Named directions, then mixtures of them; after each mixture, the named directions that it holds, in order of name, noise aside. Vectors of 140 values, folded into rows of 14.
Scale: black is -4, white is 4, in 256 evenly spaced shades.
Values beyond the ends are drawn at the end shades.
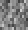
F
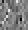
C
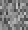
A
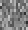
A, F.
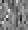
C.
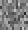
A.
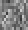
C, F.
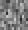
A, C, F.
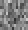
A, F.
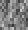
F.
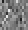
C.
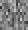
A, C, F.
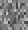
A.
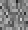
A, C, F.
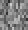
A, F.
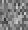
A, C.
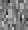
A, C, F.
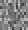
A.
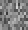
A.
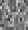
A, C, F.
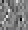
C.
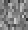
A, F.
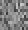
A.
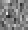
A, C, F.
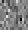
C.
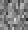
A, F.
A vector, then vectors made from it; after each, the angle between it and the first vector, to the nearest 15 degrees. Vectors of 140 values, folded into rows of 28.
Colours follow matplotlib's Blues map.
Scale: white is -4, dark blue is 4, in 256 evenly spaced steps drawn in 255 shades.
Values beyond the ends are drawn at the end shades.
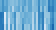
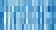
30 degrees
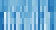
15 degrees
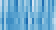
90 degrees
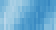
75 degrees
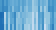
30 degrees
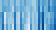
45 degrees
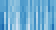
45 degrees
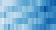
90 degrees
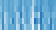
75 degrees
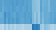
105 degrees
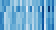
45 degrees
